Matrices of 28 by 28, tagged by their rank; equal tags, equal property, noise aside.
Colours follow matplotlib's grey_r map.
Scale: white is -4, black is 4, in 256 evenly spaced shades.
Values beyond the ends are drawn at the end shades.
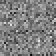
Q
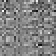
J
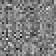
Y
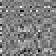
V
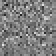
Q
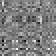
V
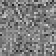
Q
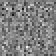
Q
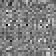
Y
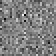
Q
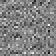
Y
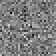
Q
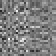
V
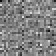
Y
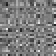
V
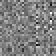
Y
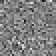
Q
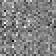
Y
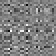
V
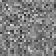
Q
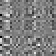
V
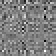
J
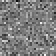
Q
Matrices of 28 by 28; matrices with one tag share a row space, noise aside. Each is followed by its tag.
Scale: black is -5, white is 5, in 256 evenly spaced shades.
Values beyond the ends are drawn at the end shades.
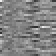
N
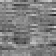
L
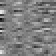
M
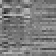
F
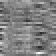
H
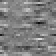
H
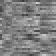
N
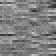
L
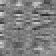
M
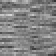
L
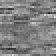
L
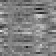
H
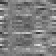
H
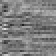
F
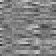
N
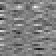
M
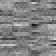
L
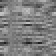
H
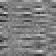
H
